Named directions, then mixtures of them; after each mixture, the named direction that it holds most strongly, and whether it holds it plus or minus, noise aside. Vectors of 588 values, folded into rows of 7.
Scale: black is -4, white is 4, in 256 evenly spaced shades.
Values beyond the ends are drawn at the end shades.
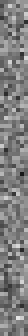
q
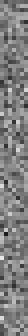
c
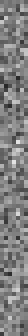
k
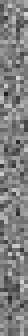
q, plus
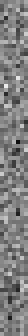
k, minus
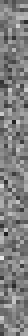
c, plus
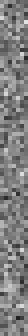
q, minus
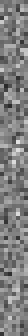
k, plus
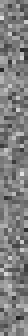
q, minus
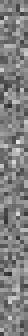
k, plus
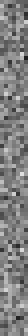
q, minus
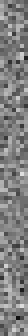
q, minus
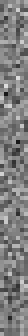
k, minus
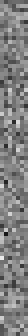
c, plus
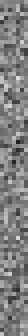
k, minus
